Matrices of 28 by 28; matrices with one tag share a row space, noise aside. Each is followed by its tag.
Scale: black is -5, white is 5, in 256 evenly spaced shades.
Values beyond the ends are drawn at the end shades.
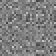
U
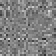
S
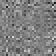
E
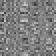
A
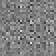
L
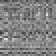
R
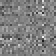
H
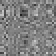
A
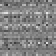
R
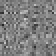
A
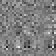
E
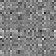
H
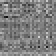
R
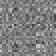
U
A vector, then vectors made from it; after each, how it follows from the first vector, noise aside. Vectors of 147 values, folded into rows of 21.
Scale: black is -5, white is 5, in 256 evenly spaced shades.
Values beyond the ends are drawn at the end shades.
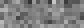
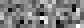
wrapped around, scaled up.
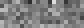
copied.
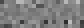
wrapped around, partly zeroed.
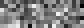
reversed, negated, scaled up.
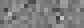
wrapped around, partly zeroed.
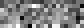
reversed, negated, scaled up.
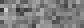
wrapped around.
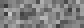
wrapped around.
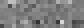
wrapped around, partly zeroed.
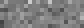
negated, partly zeroed.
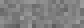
reversed, shrunk.
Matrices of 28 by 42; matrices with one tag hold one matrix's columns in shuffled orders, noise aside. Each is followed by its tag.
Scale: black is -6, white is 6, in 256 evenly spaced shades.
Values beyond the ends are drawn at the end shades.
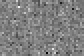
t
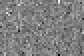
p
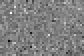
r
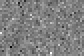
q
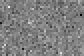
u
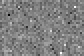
u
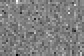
p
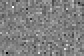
t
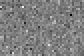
u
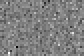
q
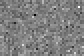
u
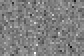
q
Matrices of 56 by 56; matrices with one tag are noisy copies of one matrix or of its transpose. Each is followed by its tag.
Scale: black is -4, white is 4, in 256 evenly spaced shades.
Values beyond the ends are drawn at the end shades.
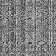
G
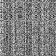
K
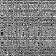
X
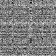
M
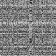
M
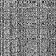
X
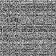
K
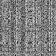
G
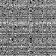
M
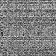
X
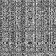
G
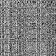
X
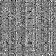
G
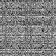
G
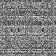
G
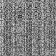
K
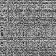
X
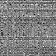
X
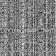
M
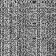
X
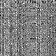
X
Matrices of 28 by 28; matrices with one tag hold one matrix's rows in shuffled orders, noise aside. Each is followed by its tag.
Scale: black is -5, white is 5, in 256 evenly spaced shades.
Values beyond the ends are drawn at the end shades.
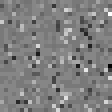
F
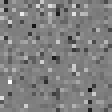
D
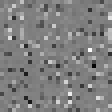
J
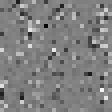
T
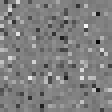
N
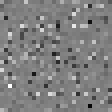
D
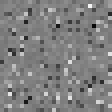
J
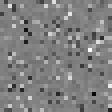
J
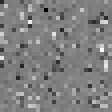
T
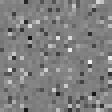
J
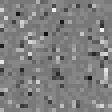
T
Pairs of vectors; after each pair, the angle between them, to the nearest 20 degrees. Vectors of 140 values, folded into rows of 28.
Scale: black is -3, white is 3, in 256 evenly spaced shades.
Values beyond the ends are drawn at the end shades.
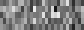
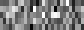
20 degrees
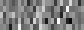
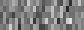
160 degrees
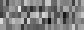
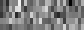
60 degrees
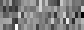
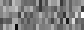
160 degrees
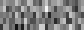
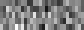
160 degrees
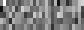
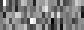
60 degrees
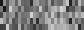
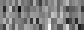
60 degrees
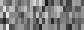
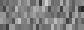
120 degrees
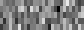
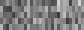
100 degrees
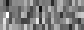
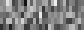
120 degrees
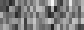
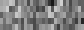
160 degrees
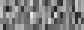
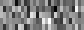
60 degrees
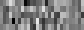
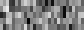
100 degrees
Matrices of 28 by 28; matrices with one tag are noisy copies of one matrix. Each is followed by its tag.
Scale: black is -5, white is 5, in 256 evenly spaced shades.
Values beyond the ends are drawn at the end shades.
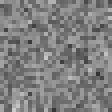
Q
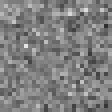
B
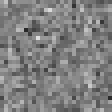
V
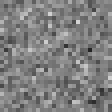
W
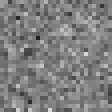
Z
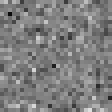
V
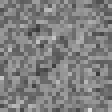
V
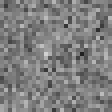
Q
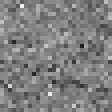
W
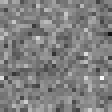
V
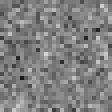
Q
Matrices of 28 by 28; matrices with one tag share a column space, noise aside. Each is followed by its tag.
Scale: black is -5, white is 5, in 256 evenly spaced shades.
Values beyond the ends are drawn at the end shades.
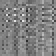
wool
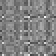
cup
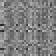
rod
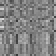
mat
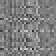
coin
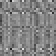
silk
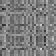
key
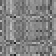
cup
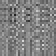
wool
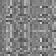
coin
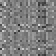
rod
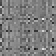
coin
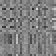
mat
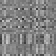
mat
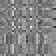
mat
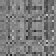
cup
